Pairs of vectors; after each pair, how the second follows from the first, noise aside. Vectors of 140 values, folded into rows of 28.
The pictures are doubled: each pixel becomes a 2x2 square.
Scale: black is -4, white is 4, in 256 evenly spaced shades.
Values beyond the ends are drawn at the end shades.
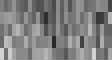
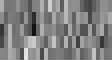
shuffled.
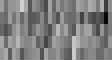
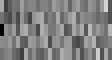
shuffled.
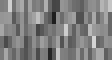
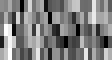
wrapped around, negated, scaled up.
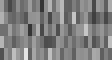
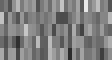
reversed.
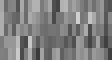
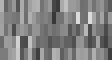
copied.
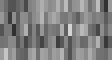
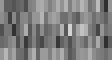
copied.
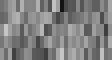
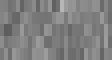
negated, shrunk.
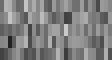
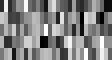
reversed, scaled up.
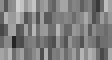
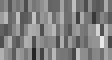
shuffled.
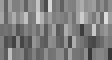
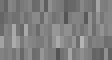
wrapped around, shrunk.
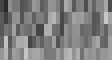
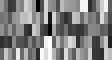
wrapped around, negated, scaled up.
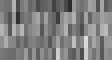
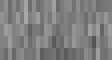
reversed, shrunk.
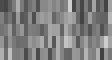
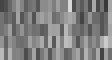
copied.
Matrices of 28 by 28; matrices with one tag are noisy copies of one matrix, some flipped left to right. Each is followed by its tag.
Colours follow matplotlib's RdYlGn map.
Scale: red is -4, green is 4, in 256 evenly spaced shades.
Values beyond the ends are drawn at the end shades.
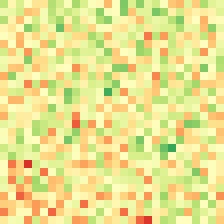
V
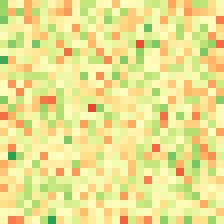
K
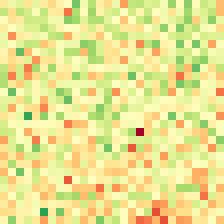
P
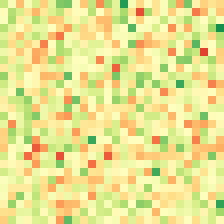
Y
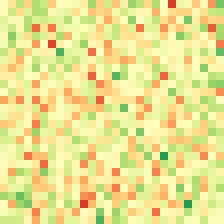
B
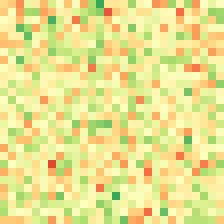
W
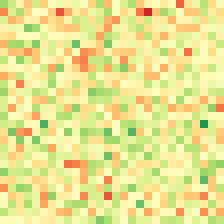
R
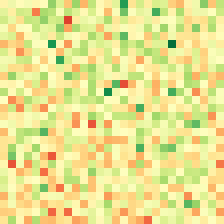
V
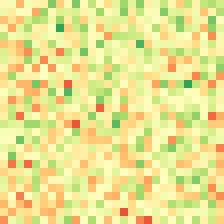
V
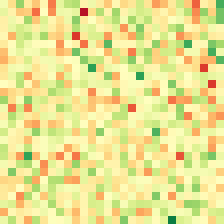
K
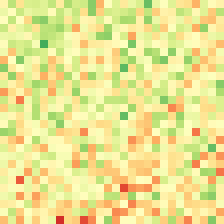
P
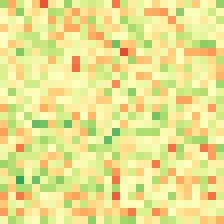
R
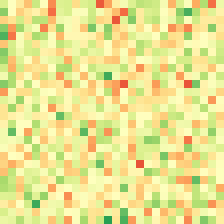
B
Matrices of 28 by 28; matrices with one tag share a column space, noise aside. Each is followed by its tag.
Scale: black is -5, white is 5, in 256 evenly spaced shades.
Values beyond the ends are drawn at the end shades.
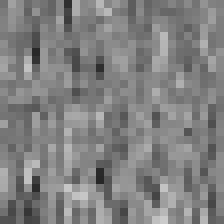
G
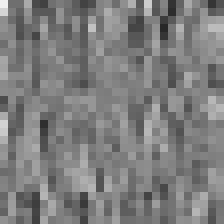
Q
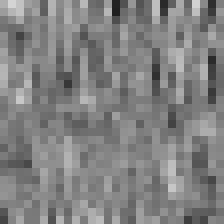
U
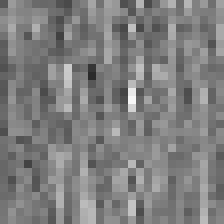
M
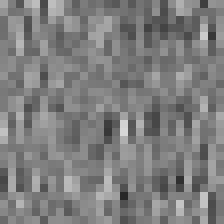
Q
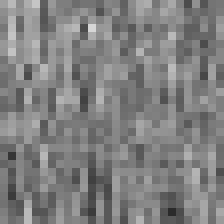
M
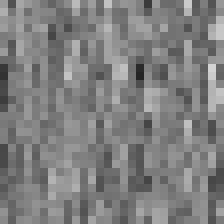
M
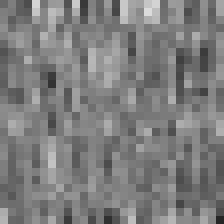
U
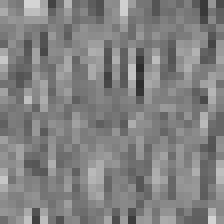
U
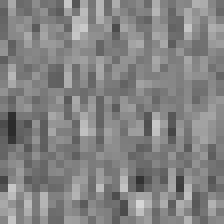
Q
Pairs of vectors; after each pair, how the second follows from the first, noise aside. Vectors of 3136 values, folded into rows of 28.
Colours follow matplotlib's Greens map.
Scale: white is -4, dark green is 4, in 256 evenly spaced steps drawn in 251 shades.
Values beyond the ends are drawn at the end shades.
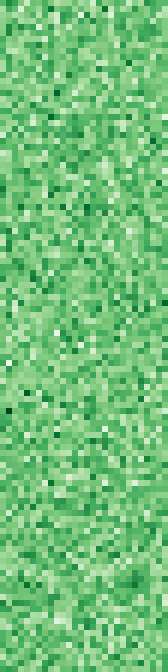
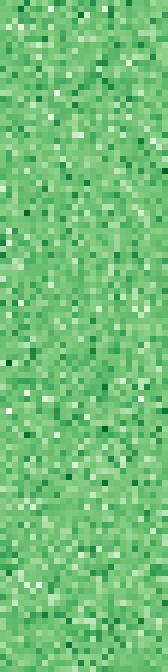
negated, partly zeroed.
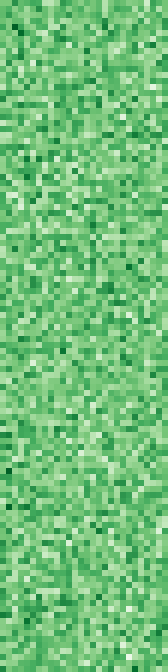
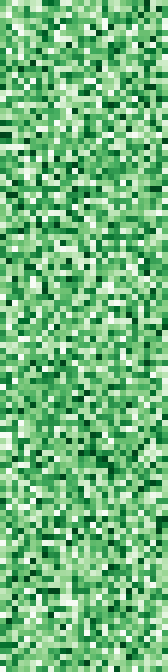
negated, scaled up.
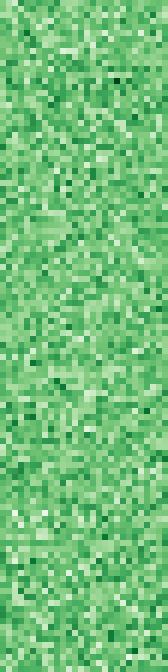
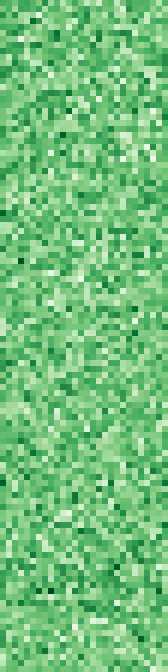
reversed.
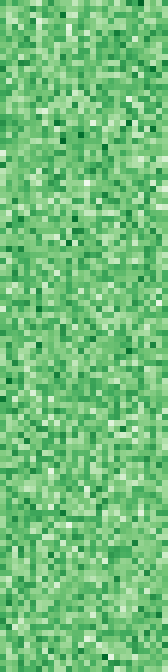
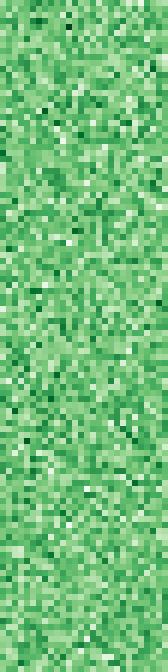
sign-scrambled.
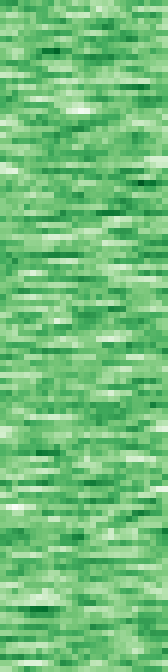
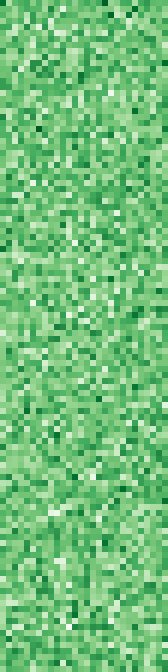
shuffled.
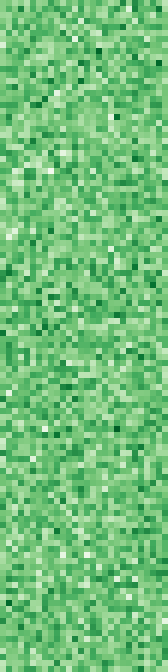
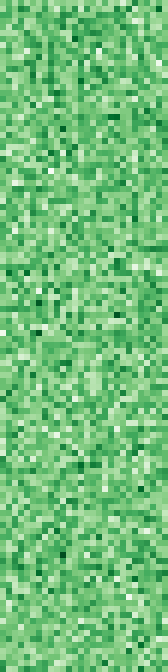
sign-scrambled.
